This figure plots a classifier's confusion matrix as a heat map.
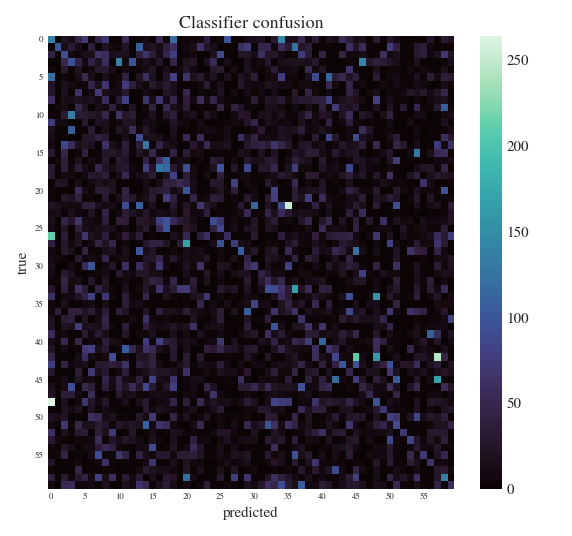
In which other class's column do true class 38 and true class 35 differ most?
33
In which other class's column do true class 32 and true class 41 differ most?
11
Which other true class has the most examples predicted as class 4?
38
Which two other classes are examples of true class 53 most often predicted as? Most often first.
50, 7
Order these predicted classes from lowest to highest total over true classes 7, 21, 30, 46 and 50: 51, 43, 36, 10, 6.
43, 10, 36, 51, 6
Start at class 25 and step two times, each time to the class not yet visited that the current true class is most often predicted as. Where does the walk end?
16
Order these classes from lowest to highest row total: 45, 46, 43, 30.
30, 45, 43, 46
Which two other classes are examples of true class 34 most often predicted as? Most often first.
48, 44
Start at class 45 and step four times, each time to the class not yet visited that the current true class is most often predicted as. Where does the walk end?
0
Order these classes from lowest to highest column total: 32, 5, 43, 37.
43, 37, 5, 32
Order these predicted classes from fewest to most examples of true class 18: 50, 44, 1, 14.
1, 14, 44, 50
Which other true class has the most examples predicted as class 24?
47
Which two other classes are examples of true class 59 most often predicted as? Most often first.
37, 34
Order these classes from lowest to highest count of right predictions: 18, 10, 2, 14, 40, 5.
5, 10, 18, 2, 40, 14
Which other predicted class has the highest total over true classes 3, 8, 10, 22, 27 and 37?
35
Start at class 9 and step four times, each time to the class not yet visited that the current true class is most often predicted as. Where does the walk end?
36
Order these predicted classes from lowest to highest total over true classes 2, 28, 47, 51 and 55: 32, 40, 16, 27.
27, 40, 16, 32
